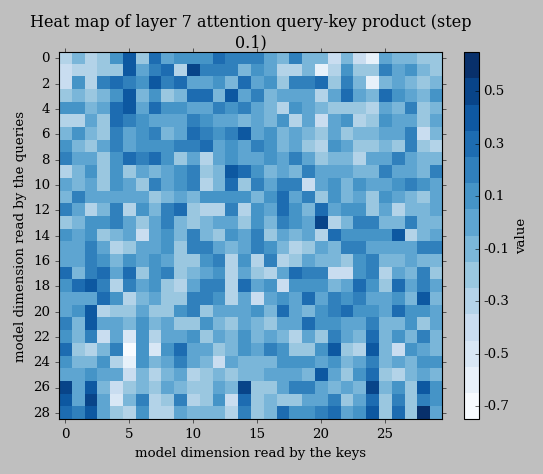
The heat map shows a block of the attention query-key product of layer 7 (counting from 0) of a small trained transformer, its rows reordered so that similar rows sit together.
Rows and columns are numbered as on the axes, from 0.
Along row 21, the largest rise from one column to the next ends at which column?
2
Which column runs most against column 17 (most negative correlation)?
12
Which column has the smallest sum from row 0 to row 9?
24
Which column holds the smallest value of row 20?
3
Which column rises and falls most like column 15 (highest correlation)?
13
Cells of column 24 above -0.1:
18
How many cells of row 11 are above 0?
10
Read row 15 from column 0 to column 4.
0 0 0.2 0 -0.3
